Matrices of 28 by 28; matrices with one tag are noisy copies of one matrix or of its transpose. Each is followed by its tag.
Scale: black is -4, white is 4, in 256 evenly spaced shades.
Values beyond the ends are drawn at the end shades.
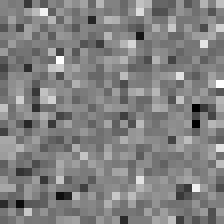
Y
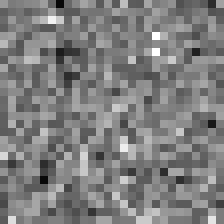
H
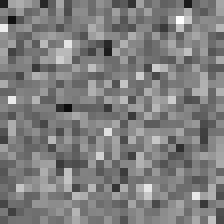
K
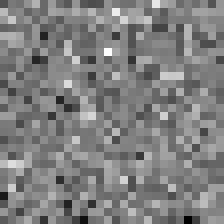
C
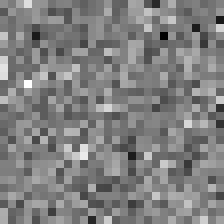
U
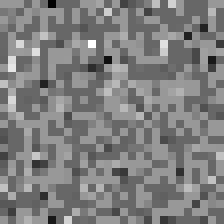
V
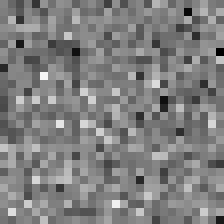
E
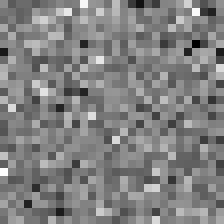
V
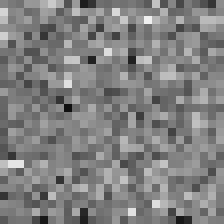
C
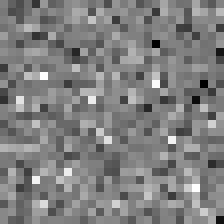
E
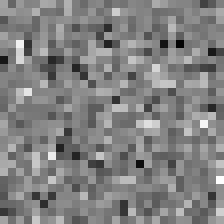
H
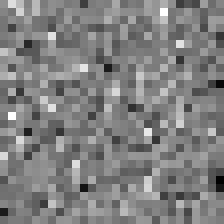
C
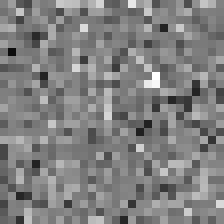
U
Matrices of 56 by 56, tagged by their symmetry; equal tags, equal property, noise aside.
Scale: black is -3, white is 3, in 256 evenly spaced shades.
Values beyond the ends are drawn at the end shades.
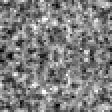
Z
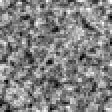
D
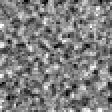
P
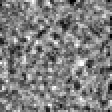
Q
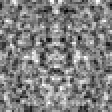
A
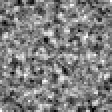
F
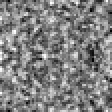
Z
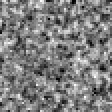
Q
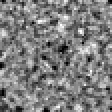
D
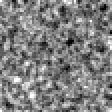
D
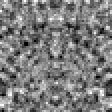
A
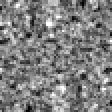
F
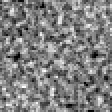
F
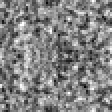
Z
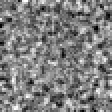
P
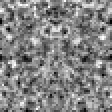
A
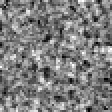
Q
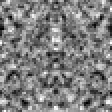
A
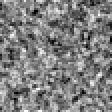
P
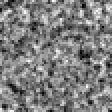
Q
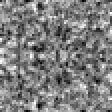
Z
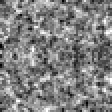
Z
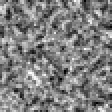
D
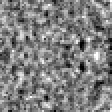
Z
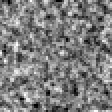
Q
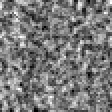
Q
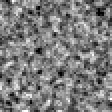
D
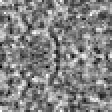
Z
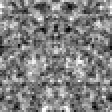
A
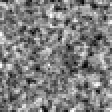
Q
